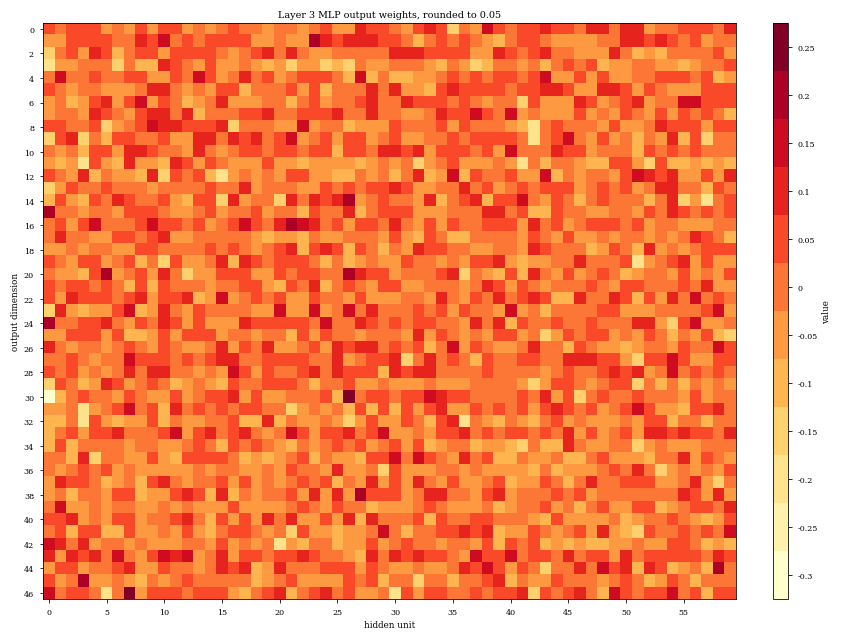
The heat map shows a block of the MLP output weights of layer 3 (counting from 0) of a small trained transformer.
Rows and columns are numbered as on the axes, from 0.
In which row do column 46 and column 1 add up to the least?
30
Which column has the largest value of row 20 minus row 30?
0
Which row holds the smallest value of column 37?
3
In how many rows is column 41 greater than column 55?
12
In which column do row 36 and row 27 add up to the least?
31
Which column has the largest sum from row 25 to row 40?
32
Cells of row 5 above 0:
27
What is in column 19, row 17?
-0.1
